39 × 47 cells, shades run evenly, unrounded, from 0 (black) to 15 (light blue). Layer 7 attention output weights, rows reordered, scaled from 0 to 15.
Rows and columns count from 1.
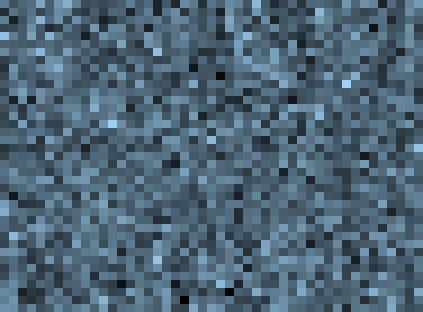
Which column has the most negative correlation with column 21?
32
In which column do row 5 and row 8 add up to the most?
28
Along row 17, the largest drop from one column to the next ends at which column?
9
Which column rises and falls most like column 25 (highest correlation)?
10
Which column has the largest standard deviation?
18
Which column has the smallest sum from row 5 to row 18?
34
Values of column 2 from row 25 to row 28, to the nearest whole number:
2 8 8 6
